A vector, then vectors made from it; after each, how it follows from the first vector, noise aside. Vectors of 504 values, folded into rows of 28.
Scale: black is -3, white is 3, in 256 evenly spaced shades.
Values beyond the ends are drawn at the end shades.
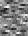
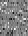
wrapped around, partly zeroed.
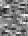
copied.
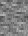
wrapped around, shrunk.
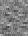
wrapped around, shrunk.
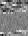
wrapped around, partly zeroed.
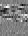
partly zeroed.
